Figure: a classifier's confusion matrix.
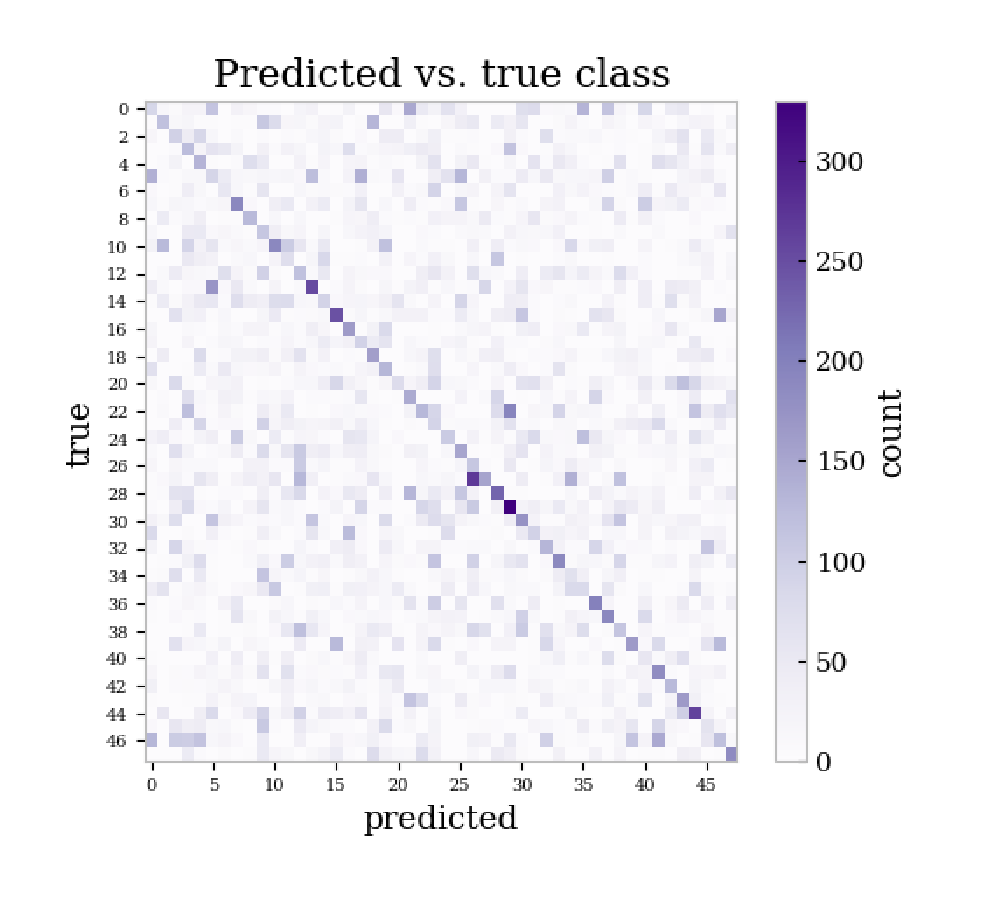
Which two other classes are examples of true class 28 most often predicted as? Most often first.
21, 25
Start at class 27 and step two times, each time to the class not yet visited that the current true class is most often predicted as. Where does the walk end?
12
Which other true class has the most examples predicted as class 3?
22
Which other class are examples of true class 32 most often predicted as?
45
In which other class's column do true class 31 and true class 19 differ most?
16
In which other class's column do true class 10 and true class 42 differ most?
1
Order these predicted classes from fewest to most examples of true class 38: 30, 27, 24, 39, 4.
39, 24, 4, 27, 30
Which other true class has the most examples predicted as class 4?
46
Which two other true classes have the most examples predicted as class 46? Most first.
15, 39
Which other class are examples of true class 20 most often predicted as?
43
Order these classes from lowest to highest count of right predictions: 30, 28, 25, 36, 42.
42, 25, 30, 36, 28
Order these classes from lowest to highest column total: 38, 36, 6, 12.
6, 36, 38, 12
